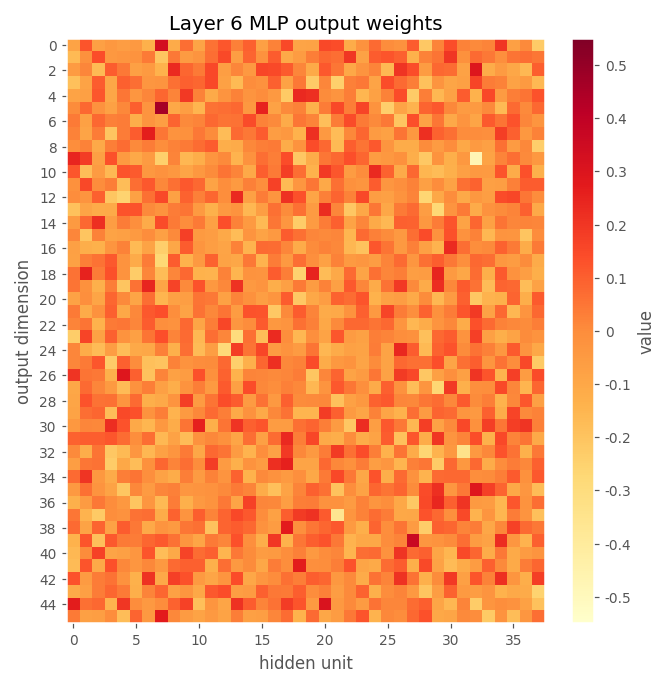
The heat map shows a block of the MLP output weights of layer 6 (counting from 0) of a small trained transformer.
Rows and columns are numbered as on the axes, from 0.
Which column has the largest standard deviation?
7
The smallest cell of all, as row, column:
9, 32
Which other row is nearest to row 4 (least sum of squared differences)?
41
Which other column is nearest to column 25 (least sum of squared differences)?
14
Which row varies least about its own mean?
22
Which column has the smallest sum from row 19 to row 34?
28
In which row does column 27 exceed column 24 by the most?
39
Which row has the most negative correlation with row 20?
35
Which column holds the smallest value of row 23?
13
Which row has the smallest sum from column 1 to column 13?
24
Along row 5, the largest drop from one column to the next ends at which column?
8
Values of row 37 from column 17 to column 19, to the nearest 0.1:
0.1 0.2 0.2
